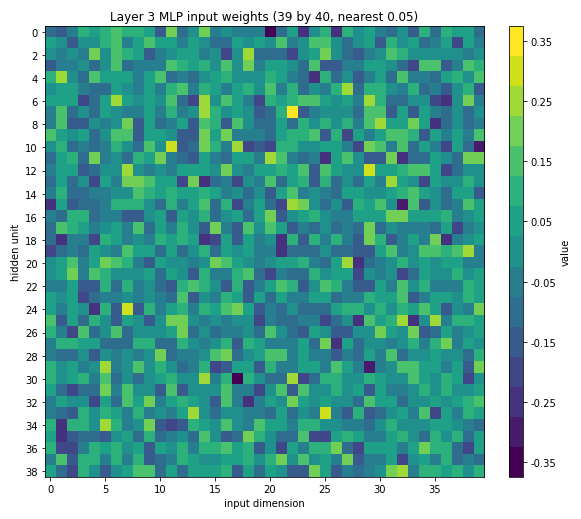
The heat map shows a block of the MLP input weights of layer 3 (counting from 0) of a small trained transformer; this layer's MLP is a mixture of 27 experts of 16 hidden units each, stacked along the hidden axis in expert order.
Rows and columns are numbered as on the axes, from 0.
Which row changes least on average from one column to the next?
14
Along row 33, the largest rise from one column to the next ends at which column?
25
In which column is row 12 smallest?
36
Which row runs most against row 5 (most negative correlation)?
33
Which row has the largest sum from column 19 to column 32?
12
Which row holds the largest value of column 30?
8
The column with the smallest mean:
28
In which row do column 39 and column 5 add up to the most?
29
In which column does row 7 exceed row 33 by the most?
22
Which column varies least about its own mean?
37
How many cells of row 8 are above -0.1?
28
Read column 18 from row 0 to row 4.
-0.05 0 0.25 0.2 0
